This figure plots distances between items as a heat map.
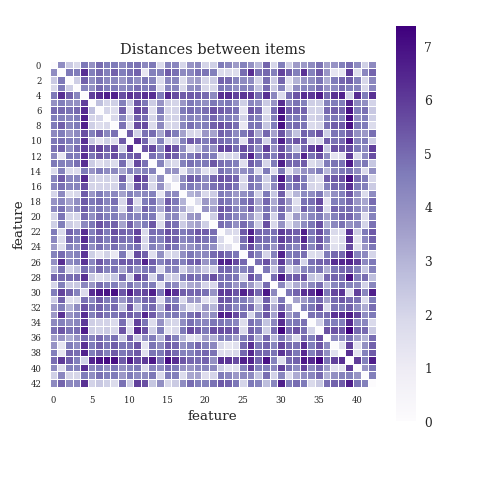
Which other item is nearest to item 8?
25
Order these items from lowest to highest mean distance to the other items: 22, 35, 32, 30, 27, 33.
27, 32, 35, 22, 33, 30
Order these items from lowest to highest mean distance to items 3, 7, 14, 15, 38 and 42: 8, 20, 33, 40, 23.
8, 20, 40, 23, 33
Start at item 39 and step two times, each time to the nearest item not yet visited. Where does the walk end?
4
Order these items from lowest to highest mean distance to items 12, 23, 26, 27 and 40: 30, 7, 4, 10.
7, 10, 30, 4
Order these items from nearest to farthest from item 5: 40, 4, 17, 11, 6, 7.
7, 6, 17, 40, 11, 4
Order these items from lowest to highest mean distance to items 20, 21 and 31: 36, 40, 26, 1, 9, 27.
27, 36, 9, 26, 40, 1
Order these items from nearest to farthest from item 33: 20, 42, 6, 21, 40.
20, 21, 42, 6, 40
